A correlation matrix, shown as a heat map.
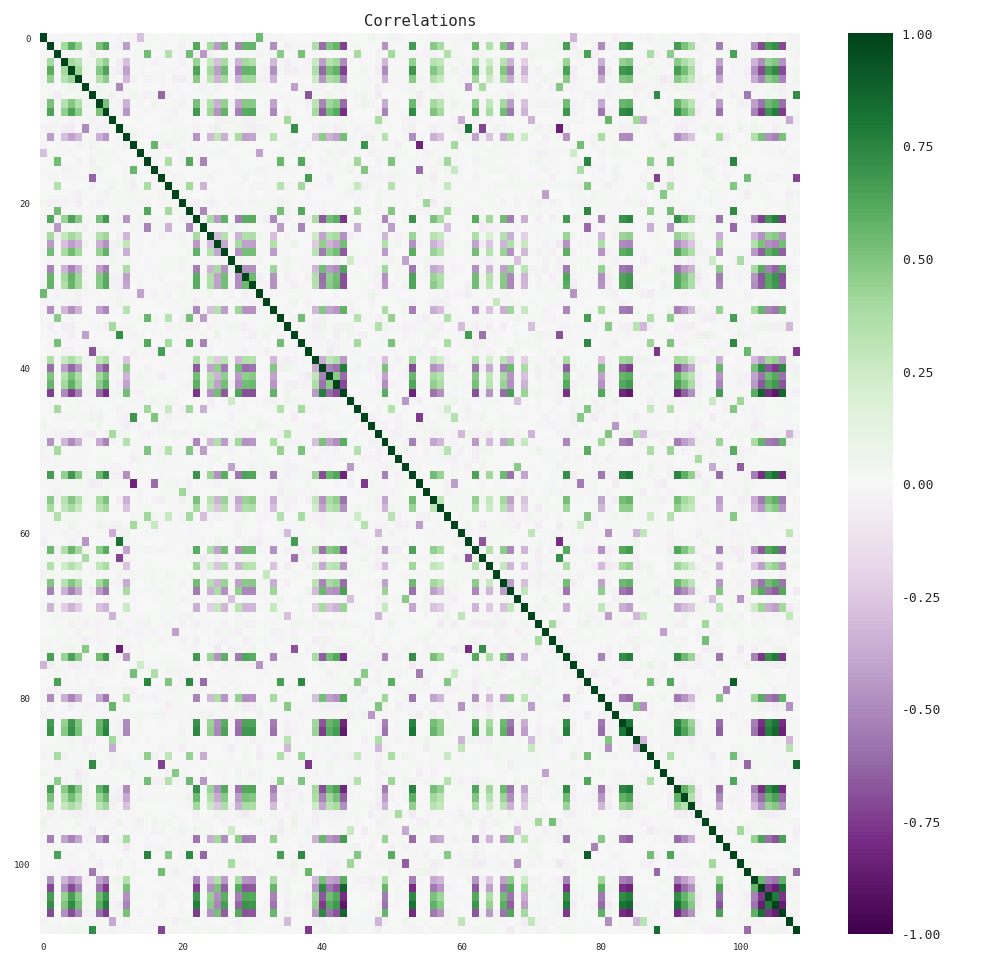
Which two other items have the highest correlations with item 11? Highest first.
61, 36
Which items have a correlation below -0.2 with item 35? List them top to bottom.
60, 70, 86, 107
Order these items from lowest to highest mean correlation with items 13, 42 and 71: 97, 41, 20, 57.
97, 20, 57, 41
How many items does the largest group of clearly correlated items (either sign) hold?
42
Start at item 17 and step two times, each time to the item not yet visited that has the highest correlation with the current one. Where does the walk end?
101
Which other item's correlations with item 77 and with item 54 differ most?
13
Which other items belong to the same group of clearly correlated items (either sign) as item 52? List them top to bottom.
27, 44, 68, 96, 100
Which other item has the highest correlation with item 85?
81
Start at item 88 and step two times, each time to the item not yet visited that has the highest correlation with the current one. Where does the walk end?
7
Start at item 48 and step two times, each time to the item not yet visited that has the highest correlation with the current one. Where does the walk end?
10
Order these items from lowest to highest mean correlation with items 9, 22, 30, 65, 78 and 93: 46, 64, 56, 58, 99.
46, 58, 99, 64, 56
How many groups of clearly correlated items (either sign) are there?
15
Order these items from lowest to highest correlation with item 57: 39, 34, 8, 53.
34, 39, 8, 53
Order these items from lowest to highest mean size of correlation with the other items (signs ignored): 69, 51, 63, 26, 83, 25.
51, 63, 69, 25, 26, 83
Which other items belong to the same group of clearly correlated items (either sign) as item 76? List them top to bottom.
0, 14, 31
